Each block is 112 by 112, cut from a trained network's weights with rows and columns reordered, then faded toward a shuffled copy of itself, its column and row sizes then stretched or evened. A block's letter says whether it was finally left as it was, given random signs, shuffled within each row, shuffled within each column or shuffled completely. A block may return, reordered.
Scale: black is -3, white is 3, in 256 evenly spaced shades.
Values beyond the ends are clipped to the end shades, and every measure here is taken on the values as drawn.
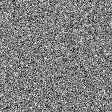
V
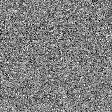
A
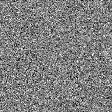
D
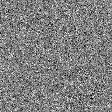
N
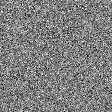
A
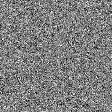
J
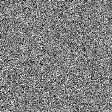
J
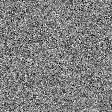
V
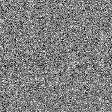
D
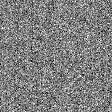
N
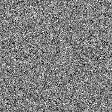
J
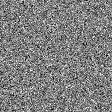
V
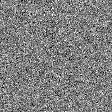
N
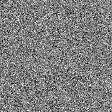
J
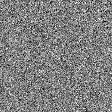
J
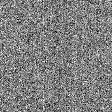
N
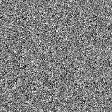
D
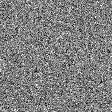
N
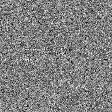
J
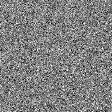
J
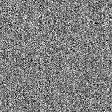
D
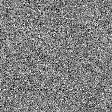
J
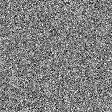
A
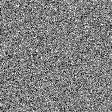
N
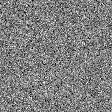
V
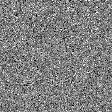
J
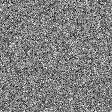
V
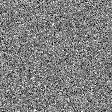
A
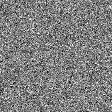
A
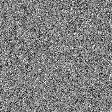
N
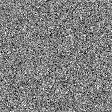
A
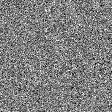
N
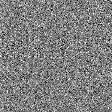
D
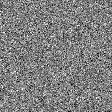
A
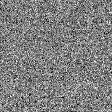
D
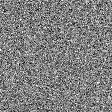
V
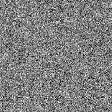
D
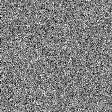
N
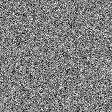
V
